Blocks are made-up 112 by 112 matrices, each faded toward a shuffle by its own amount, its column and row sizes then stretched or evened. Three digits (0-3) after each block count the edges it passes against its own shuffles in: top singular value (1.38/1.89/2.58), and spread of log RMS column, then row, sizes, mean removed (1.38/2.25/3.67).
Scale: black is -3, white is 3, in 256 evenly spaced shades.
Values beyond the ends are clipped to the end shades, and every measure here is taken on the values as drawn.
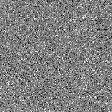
2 0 1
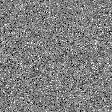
0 0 1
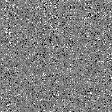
1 2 1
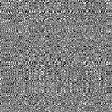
3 1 2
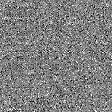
2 0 1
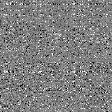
2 1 2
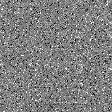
1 1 0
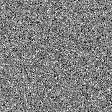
0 0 0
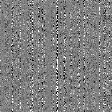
2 3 0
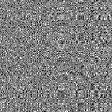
3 1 1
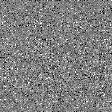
0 1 2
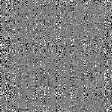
1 3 2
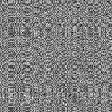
3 1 0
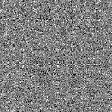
2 1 1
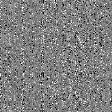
2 2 0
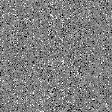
0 2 0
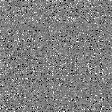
1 1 2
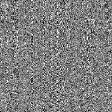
2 2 0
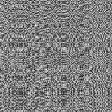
3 1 1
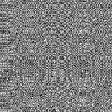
3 1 0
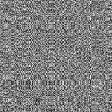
3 2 0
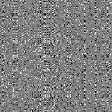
3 2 0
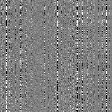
3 3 0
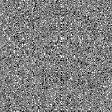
2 2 0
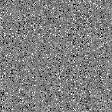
0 2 1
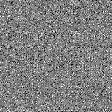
2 0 1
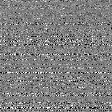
1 0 3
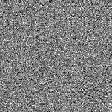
2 0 0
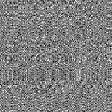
3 0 1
